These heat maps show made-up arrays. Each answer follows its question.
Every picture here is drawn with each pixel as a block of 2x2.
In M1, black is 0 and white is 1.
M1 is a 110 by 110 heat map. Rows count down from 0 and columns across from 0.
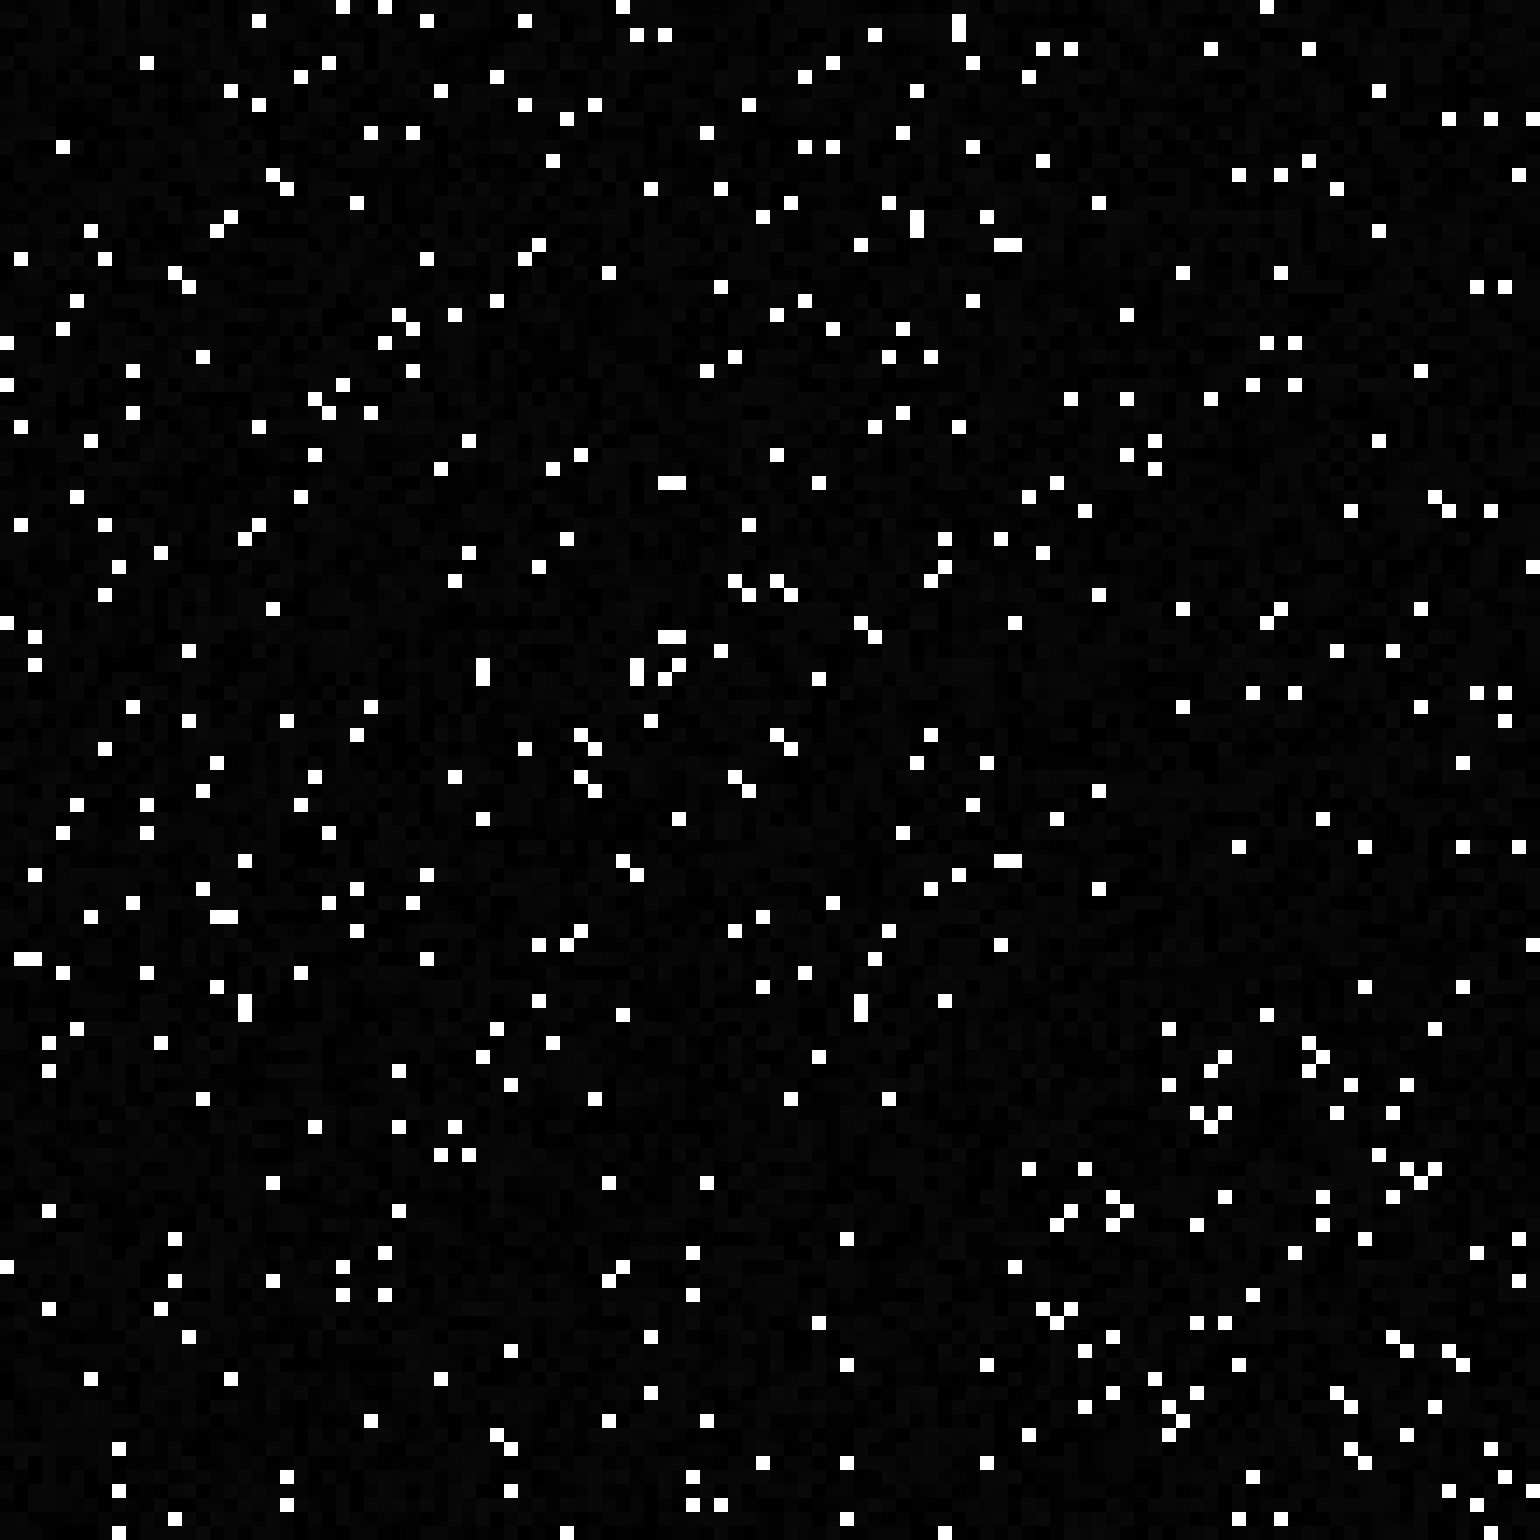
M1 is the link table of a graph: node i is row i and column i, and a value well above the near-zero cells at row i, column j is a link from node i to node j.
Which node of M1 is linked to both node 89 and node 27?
node 92
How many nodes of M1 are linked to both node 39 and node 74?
1
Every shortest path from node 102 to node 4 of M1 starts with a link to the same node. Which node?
node 35
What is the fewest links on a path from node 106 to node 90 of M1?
6
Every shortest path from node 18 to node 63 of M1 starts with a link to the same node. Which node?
node 7
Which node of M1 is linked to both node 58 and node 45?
node 48
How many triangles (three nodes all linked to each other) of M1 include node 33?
1
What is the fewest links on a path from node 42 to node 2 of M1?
5
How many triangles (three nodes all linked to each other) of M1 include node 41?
3
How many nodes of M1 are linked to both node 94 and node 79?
2
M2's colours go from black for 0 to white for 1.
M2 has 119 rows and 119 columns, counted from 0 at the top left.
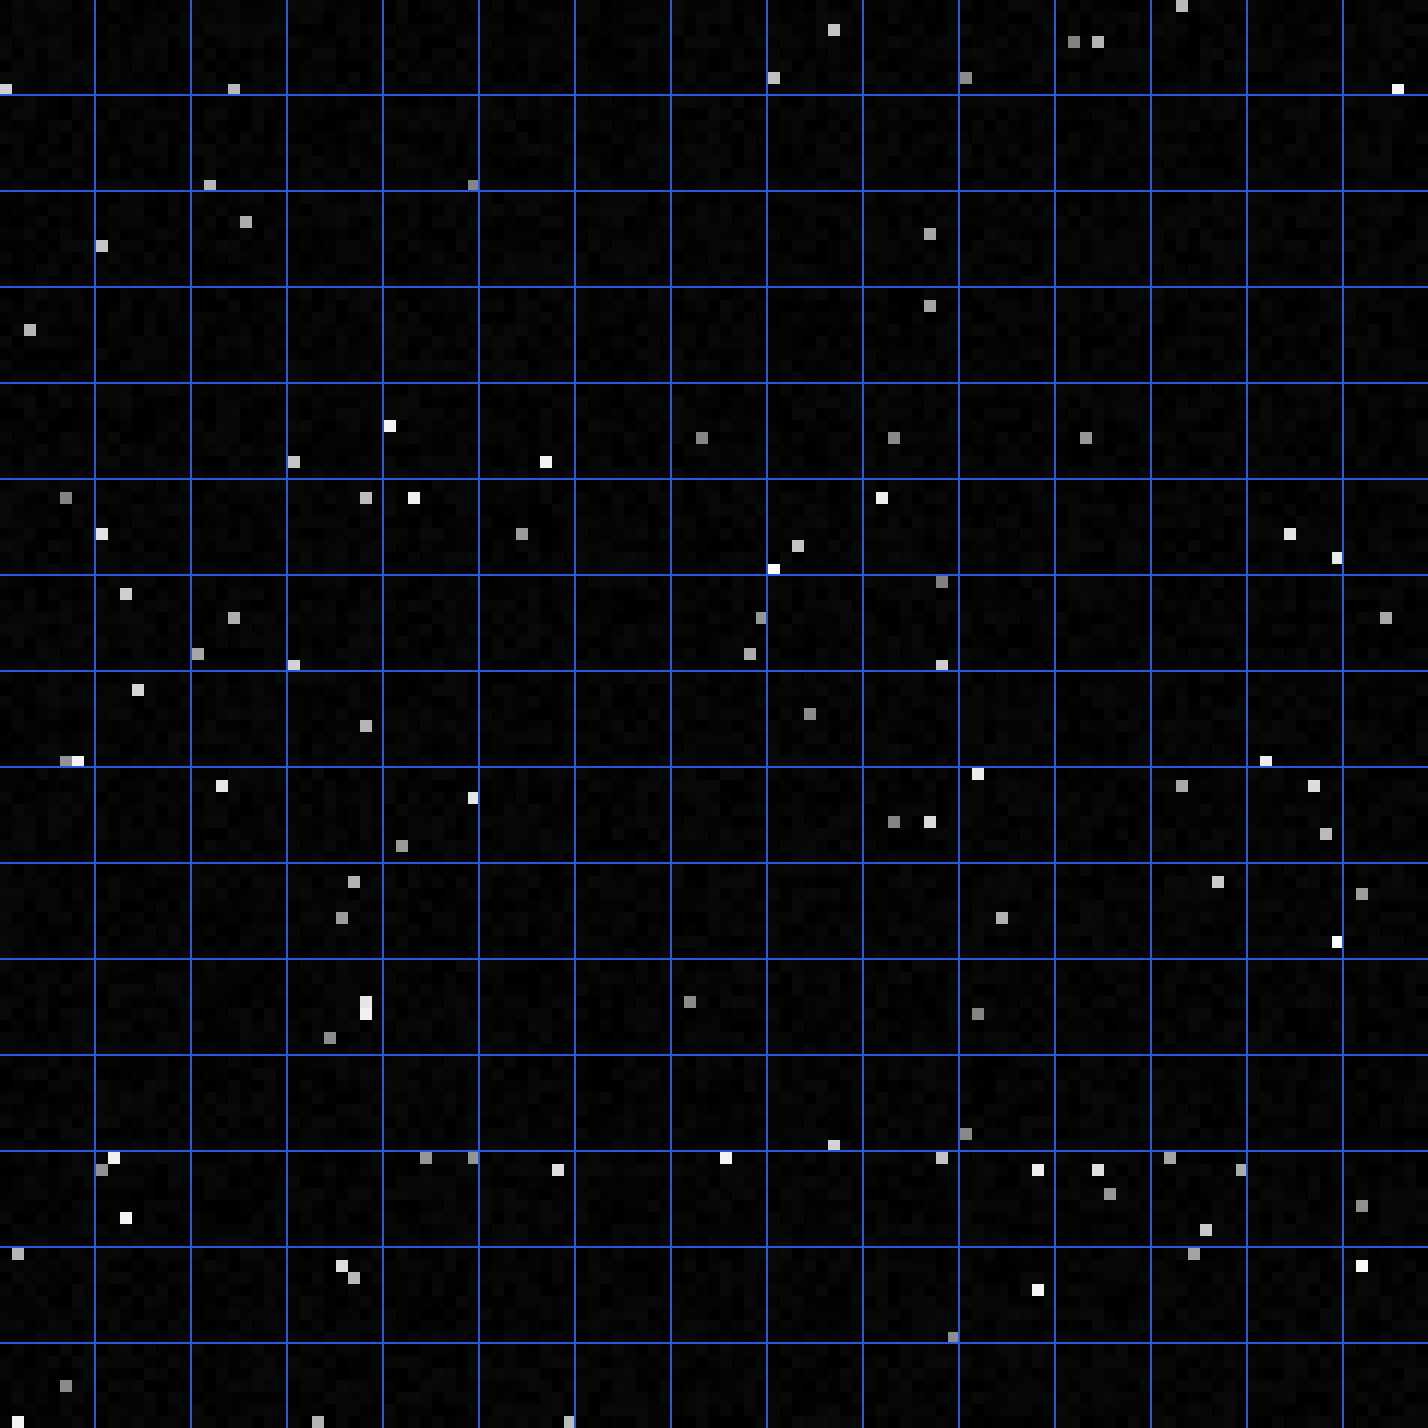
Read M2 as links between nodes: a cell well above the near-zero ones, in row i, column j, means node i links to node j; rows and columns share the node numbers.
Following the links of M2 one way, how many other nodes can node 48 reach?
3
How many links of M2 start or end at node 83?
3
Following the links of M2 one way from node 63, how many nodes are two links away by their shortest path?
4
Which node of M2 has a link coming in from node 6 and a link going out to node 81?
node 64
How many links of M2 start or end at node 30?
4
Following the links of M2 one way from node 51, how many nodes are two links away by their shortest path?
4
